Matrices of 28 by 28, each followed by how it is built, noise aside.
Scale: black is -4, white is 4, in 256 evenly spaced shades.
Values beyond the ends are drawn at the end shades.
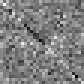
diagonal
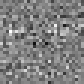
uneven rows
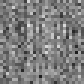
blocks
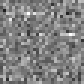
uneven rows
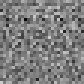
repeating columns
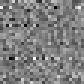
uneven rows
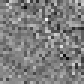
upper triangular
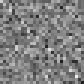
diagonal
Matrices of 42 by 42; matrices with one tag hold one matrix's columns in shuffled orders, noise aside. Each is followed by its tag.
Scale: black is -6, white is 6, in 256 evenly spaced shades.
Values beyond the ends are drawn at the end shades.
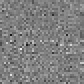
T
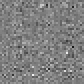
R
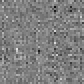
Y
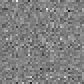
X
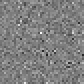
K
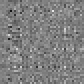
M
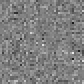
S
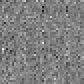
Y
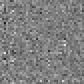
S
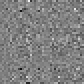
X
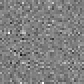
K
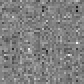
Y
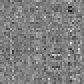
Y
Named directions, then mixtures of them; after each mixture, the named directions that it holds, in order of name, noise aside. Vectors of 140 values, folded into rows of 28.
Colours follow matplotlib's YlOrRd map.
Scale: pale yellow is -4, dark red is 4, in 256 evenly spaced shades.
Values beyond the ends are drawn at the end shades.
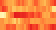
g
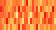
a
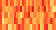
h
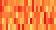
a, h.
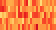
a, g.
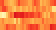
g.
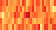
g, h.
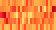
a, g, h.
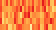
h.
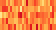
a, g, h.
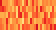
a, g.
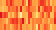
a, g, h.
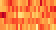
a, g.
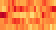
g.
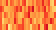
h.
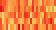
a, g, h.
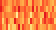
a, h.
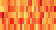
a, g, h.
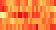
a, g.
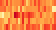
a, g, h.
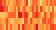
a, g.
